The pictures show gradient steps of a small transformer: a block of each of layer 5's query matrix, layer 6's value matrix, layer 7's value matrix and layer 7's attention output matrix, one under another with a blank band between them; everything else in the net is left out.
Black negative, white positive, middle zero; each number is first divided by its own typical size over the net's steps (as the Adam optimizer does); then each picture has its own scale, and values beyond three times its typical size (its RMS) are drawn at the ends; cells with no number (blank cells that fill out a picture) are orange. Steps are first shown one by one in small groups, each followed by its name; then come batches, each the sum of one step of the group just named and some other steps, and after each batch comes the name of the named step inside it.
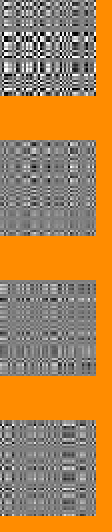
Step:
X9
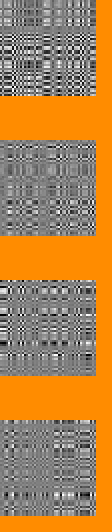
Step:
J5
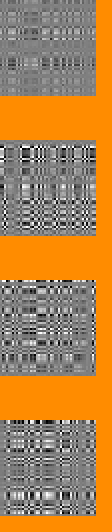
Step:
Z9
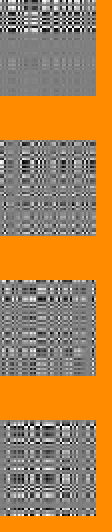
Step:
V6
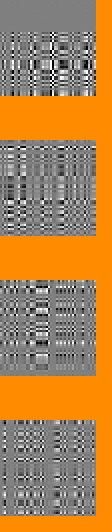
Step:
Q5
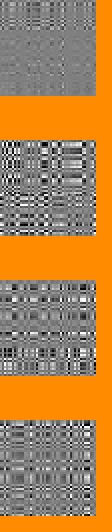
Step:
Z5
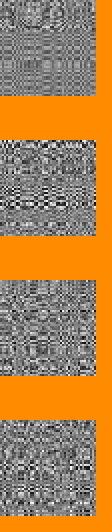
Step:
V6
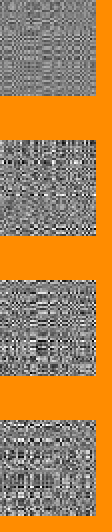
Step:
V6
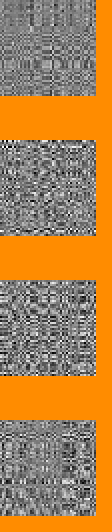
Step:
Q5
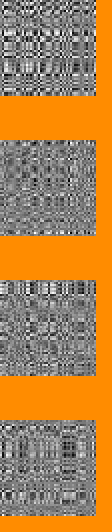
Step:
X9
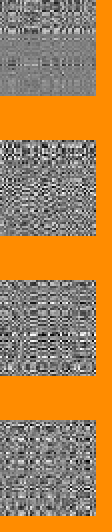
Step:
Z5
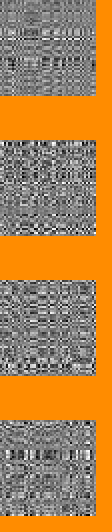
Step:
Z5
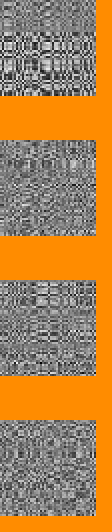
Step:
X9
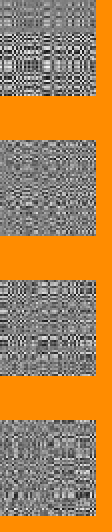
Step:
J5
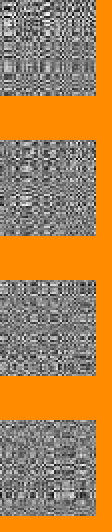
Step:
X9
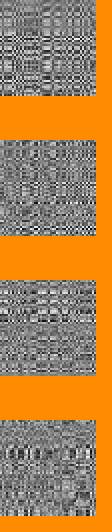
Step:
J5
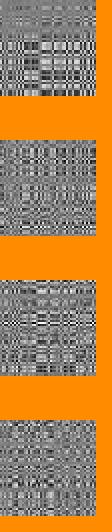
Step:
Z9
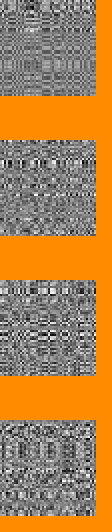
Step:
V6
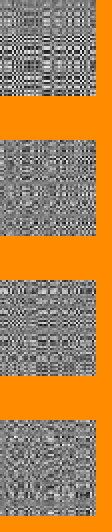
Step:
J5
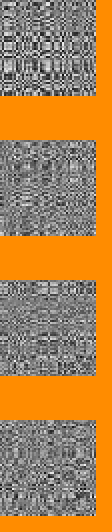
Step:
X9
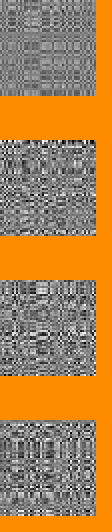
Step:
V6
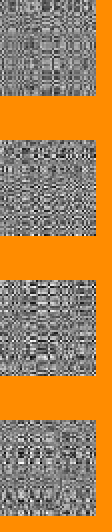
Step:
Z9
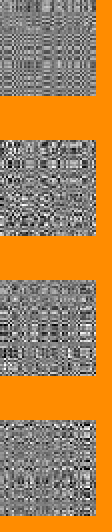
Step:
Z5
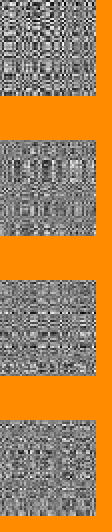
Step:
X9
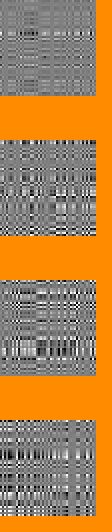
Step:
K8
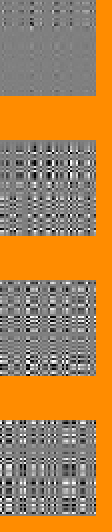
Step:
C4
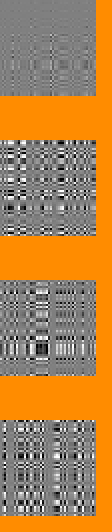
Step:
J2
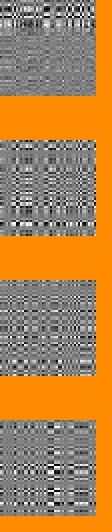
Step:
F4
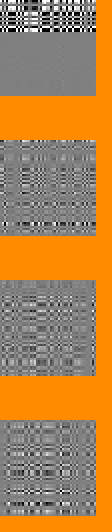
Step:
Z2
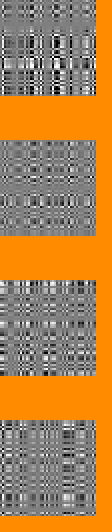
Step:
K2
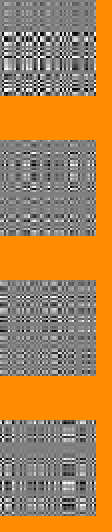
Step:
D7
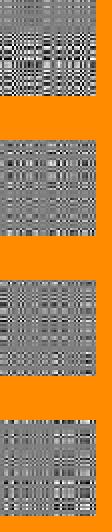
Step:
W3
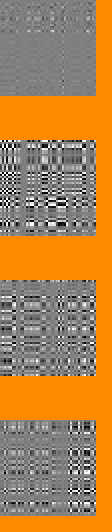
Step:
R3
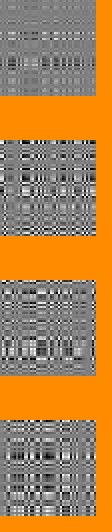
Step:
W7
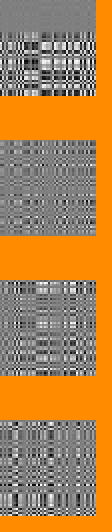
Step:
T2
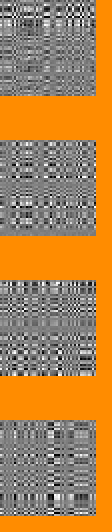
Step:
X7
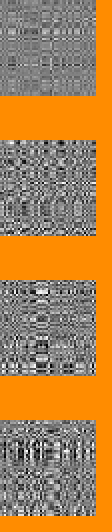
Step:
J2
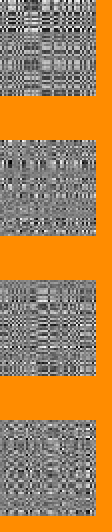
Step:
Z2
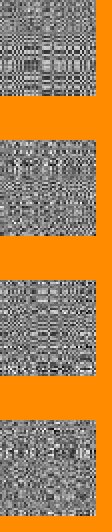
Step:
X7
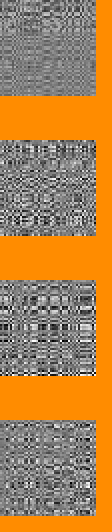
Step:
F4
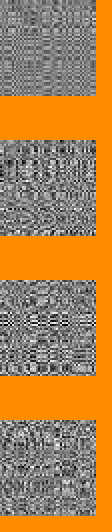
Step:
C4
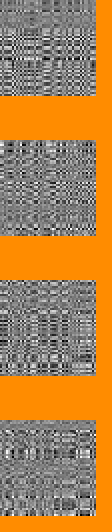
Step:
W3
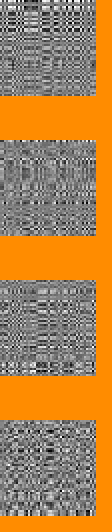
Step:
Z2
